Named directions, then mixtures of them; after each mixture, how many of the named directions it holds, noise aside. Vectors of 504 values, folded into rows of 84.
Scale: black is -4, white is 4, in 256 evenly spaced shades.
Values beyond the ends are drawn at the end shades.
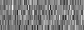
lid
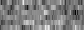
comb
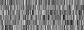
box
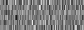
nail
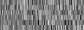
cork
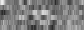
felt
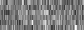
four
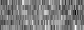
three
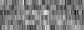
three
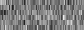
three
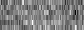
three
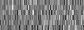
one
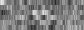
one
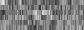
three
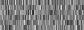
two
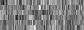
two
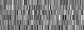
one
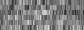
four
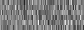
one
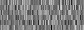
two
